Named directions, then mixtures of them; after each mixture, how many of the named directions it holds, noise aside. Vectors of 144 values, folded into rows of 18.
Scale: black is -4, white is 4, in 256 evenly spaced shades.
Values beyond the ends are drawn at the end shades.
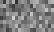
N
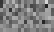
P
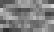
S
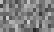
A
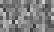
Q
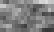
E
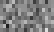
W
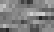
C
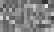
four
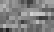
one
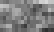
one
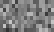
four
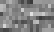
one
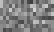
two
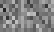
four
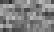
two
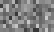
three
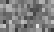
two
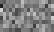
three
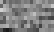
three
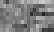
two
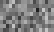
one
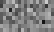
one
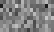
three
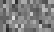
two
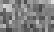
four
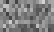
four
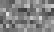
three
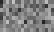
one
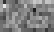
three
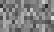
two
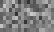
three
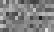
four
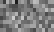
one
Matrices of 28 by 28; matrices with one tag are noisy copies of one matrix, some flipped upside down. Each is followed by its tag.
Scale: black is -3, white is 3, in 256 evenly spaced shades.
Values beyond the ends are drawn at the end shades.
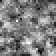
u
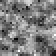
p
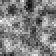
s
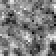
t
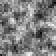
p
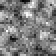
u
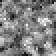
u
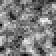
u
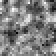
t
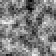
s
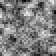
u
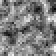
t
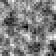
t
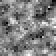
p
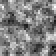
t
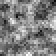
p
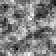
p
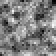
p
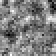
t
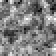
t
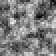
p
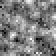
p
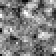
u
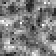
s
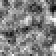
t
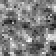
t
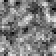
t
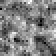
p
